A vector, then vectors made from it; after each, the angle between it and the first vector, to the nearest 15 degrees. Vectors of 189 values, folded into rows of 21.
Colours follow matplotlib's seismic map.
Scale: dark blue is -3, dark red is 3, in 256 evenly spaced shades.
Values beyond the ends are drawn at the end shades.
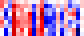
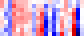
45 degrees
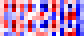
60 degrees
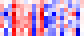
15 degrees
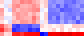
90 degrees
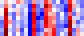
135 degrees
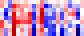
15 degrees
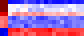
90 degrees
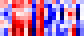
30 degrees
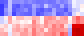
105 degrees
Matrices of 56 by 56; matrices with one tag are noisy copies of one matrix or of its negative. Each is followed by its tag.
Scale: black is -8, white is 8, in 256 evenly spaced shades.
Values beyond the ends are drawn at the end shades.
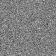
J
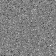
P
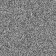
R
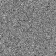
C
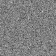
R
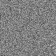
P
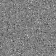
J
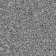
R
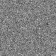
J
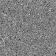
C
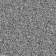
P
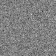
R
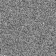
P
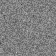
C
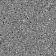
C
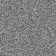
P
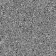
C
